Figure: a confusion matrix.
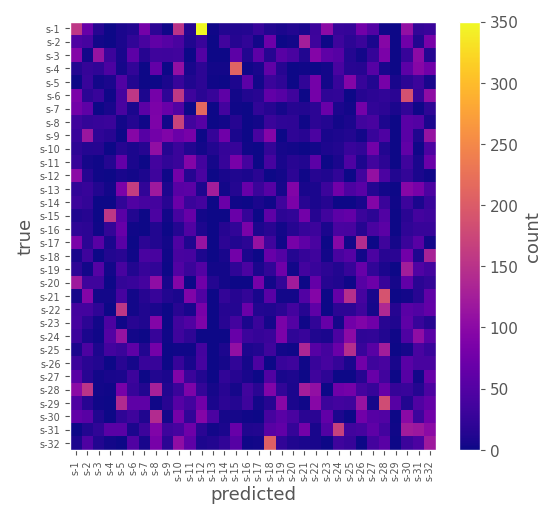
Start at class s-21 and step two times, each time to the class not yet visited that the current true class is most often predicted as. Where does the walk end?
s-2
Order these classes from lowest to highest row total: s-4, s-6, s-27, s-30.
s-27, s-4, s-30, s-6
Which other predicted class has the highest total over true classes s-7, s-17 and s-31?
s-12
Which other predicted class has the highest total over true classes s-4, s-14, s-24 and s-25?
s-15
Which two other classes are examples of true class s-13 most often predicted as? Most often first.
s-6, s-8
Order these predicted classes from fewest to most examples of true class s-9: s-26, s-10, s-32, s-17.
s-26, s-17, s-10, s-32
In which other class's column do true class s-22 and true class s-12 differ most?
s-5
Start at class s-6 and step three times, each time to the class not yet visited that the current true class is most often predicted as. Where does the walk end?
s-10
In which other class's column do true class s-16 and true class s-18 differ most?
s-32
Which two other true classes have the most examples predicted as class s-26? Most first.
s-17, s-29
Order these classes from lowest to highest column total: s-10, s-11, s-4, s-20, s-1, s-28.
s-4, s-20, s-11, s-1, s-28, s-10
